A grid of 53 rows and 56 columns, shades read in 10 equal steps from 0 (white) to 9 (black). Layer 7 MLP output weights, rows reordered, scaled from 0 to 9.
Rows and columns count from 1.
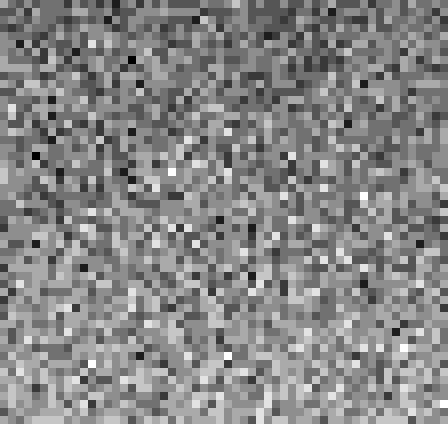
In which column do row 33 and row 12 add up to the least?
41
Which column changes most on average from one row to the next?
17
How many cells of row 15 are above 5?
13
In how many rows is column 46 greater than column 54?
26
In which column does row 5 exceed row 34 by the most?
34
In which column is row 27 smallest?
12
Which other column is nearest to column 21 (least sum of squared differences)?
30
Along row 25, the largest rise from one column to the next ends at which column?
47
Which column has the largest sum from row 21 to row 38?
32
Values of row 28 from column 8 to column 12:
7 2 5 5 6
